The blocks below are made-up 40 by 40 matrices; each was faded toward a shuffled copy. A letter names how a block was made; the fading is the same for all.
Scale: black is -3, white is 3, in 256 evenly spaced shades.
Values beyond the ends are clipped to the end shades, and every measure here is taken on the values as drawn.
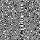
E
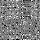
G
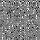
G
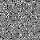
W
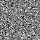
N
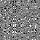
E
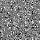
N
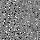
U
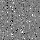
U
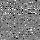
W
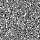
N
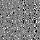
E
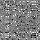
G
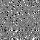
W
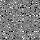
W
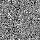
N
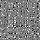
G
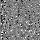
U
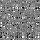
G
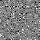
W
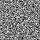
N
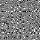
G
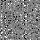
E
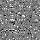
W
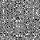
E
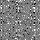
E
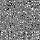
W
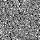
N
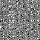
E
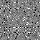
W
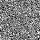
N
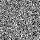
N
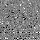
W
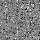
U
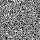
N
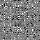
E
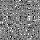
G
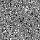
N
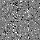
U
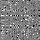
G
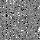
U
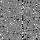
U
